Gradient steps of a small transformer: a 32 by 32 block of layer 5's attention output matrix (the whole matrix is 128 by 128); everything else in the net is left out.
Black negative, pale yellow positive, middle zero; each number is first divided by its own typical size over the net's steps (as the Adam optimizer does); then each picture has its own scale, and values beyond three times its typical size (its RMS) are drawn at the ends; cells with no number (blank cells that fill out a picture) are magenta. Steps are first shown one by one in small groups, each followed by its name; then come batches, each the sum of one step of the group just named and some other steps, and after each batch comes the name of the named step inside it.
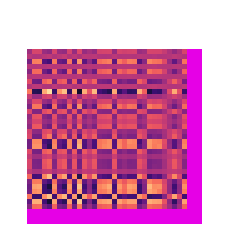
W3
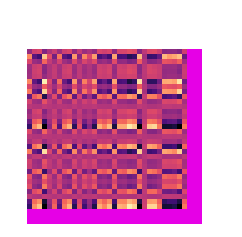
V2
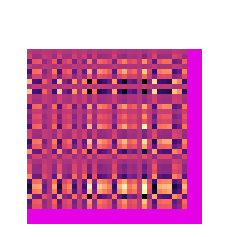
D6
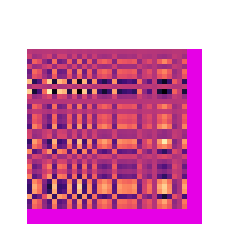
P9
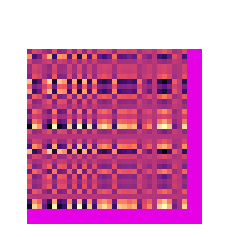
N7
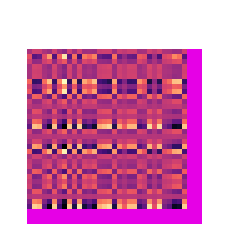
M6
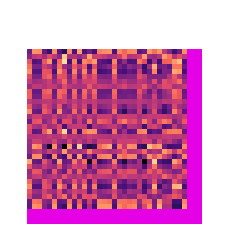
M6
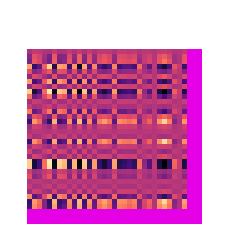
P9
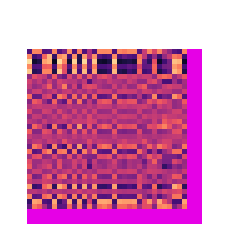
N7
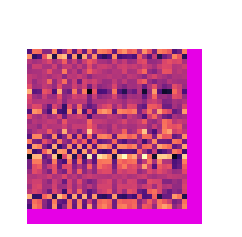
N7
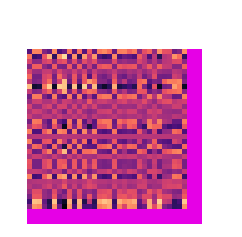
M6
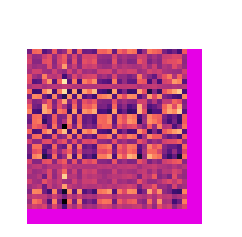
M6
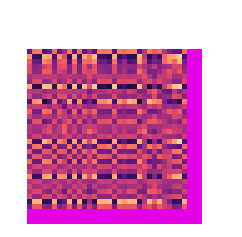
W3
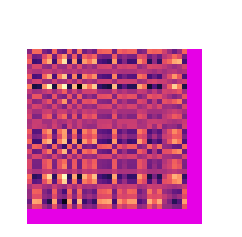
M6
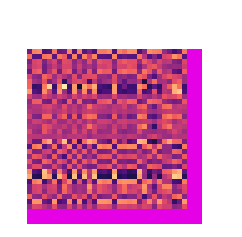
D6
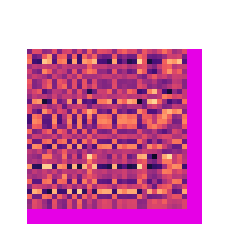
N7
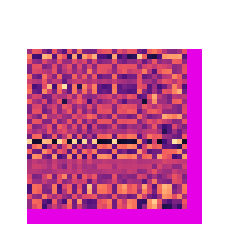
V2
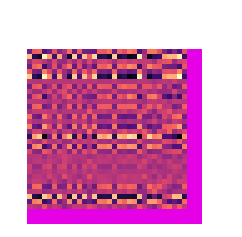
W3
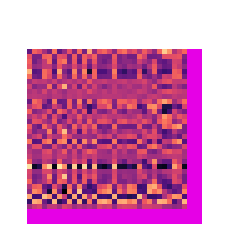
W3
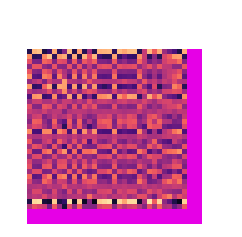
M6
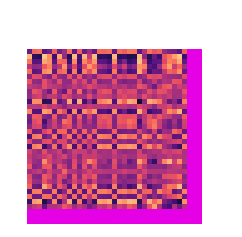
V2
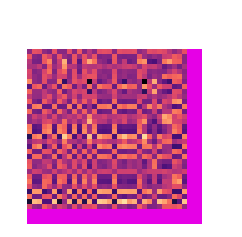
D6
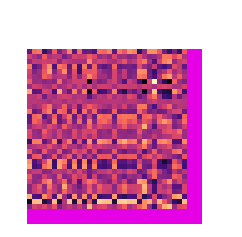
D6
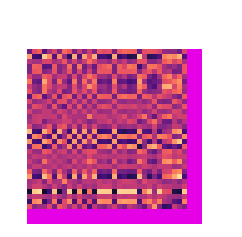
V2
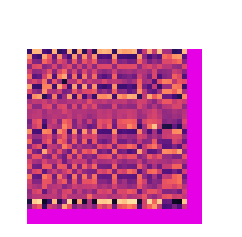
V2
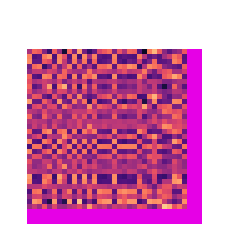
N7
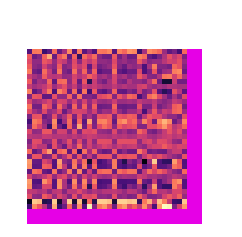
N7
